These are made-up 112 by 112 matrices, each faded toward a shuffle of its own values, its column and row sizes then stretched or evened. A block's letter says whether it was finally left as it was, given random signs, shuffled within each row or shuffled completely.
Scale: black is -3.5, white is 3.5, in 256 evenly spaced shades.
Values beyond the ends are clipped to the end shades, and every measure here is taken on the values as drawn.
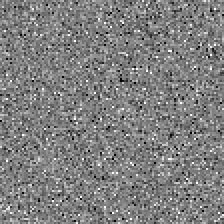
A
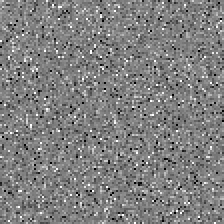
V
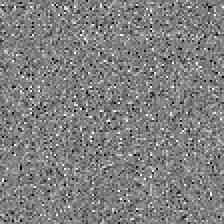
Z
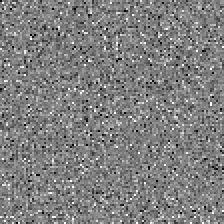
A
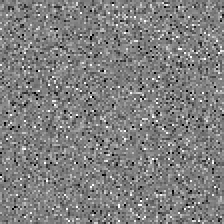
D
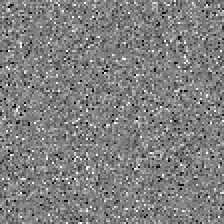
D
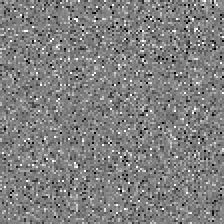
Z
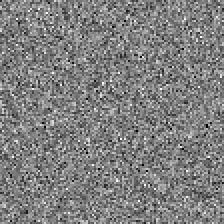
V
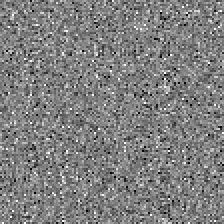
Z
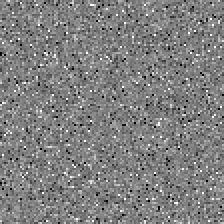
V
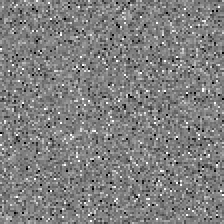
V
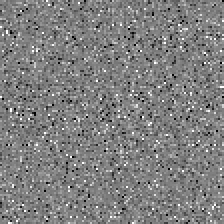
A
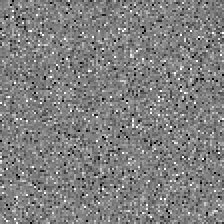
V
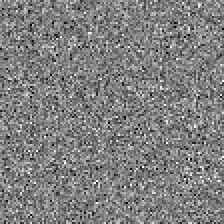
D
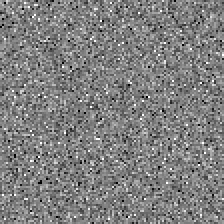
V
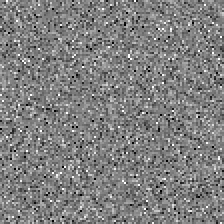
V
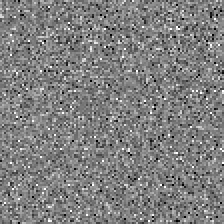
A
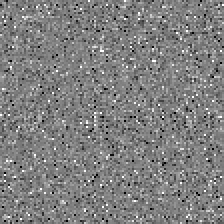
Z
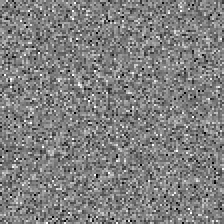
V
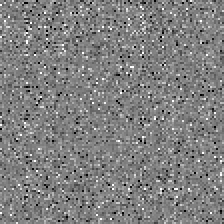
Z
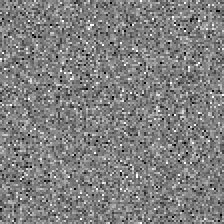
V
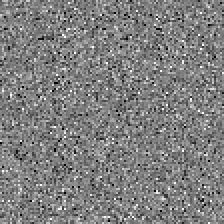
D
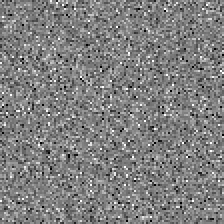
A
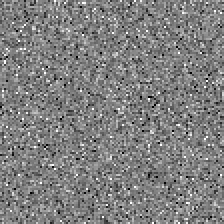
V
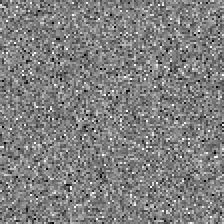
V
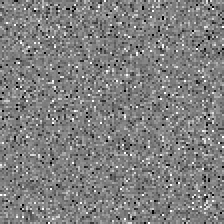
D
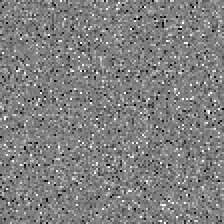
A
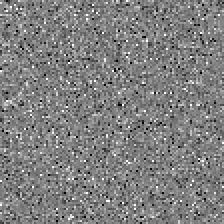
Z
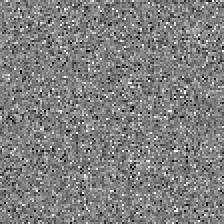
D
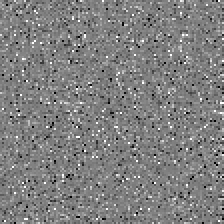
D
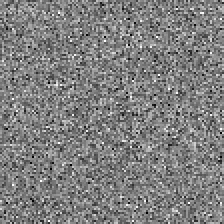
D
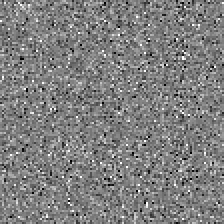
D
